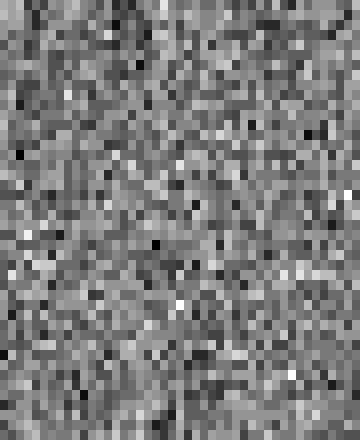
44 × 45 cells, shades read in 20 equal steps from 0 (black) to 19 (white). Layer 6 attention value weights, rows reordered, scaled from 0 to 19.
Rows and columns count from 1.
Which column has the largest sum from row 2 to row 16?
21
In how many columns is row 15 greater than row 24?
17
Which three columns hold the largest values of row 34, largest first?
36, 18, 43
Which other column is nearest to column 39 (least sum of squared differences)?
41
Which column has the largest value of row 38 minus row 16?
37
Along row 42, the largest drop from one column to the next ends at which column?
11
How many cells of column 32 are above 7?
33
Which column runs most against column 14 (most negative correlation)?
30
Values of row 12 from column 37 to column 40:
14 9 10 10
